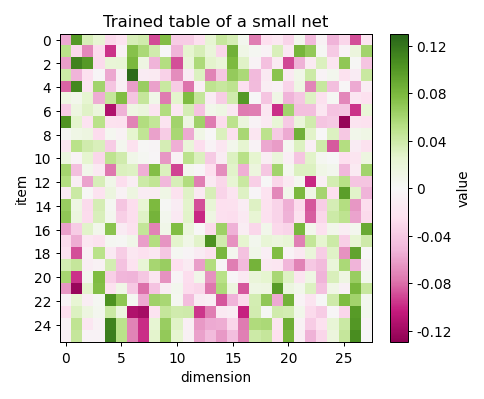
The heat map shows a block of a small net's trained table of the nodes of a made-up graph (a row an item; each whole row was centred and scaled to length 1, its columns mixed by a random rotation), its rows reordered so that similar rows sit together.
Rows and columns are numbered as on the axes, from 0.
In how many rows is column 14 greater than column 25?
13
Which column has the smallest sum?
12
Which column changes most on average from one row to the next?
8
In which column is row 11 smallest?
10
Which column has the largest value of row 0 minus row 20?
1
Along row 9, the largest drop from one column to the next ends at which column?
24
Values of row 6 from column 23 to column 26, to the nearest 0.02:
-0.02 -0.04 -0.04 -0.1
